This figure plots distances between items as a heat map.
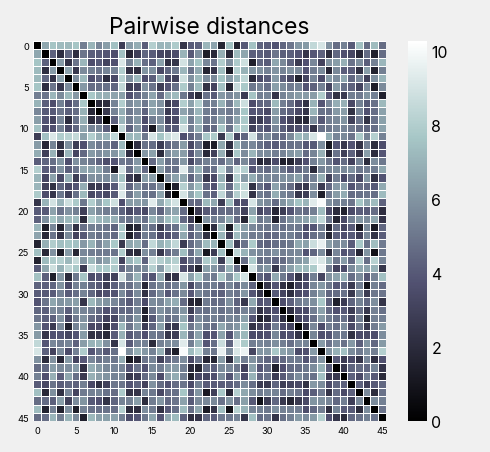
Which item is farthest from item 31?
37
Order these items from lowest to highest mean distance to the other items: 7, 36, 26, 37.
7, 36, 37, 26
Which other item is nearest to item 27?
21
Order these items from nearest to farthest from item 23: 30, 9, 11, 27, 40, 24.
40, 30, 9, 27, 24, 11
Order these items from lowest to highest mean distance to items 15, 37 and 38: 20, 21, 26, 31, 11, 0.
20, 31, 21, 0, 26, 11
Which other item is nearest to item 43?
29
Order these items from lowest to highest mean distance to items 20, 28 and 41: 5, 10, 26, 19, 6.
10, 5, 6, 26, 19
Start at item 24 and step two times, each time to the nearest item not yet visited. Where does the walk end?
26
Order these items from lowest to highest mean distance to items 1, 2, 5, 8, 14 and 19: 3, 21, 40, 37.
3, 40, 37, 21
